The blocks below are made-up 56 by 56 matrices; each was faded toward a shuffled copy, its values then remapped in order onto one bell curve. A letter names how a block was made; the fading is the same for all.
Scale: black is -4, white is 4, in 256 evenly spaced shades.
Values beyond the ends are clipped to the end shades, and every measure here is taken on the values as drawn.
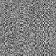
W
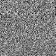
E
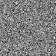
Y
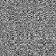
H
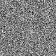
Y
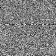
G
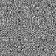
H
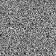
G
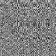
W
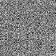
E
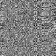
W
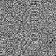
H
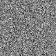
Y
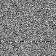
G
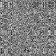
W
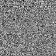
G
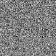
G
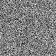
Y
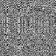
W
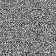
G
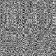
W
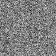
Y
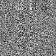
E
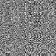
W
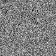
Y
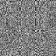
W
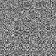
H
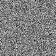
Y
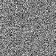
Y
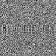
H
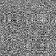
H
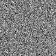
Y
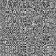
W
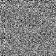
E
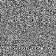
E
